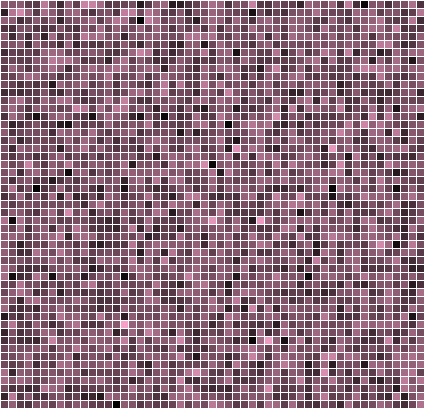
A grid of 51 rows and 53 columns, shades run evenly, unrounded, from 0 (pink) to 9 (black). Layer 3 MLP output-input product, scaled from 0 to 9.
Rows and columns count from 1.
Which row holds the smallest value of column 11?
1
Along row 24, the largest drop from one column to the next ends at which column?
43
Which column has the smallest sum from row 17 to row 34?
33
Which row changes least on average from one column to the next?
34
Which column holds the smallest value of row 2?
3
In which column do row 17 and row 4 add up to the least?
50
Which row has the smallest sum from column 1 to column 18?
14
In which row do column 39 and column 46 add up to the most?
46
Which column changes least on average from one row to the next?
6
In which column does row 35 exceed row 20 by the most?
39
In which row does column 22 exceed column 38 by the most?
25
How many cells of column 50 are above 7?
5
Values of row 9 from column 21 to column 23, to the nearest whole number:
7 4 4
